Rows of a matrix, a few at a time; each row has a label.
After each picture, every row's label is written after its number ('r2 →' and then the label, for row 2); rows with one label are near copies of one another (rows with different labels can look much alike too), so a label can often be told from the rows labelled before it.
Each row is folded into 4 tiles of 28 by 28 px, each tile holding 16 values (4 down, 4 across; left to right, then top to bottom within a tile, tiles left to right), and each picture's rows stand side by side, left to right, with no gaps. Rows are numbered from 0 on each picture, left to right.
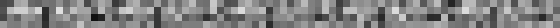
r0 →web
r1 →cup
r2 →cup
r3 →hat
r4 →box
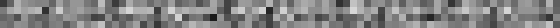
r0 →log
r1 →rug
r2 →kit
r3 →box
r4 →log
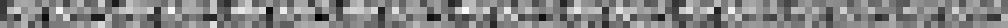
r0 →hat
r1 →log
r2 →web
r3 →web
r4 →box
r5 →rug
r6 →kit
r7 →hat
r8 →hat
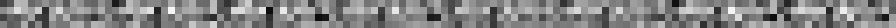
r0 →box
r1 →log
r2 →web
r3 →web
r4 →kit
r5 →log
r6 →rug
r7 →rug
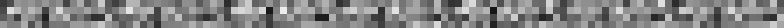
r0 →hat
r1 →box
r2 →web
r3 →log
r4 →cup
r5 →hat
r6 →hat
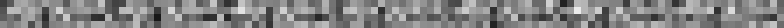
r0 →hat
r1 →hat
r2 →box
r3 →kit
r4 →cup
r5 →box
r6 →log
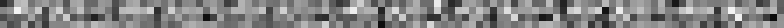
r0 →box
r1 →web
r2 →log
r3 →cup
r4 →hat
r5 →kit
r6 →rug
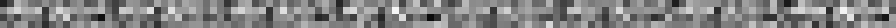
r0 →rug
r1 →kit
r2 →web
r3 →hat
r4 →log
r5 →hat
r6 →log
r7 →rug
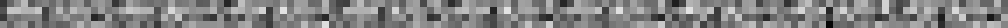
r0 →web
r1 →rug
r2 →log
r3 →web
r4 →log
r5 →log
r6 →box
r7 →cup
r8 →hat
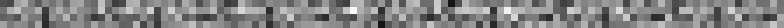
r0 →cup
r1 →box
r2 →rug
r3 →cup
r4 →rug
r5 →hat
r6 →hat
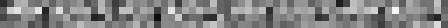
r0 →web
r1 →hat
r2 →web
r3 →log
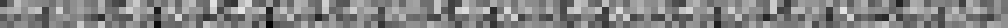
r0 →log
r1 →cup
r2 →cup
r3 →cup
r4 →kit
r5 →kit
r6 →cup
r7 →hat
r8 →box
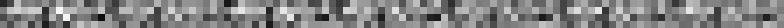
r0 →rug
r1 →kit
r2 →rug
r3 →hat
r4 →hat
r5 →kit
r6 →box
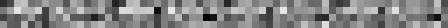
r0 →box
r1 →web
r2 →log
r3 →log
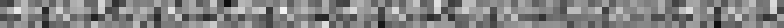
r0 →cup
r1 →hat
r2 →log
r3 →cup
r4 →box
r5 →kit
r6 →cup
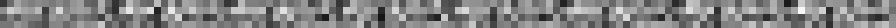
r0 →log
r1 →kit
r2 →rug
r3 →hat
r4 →hat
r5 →rug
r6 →box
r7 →box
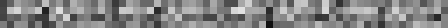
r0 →kit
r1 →kit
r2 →cup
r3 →rug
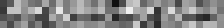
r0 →kit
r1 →box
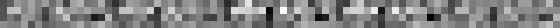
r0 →hat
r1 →kit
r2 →web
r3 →web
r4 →hat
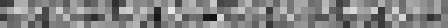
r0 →box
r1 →hat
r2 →cup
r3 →kit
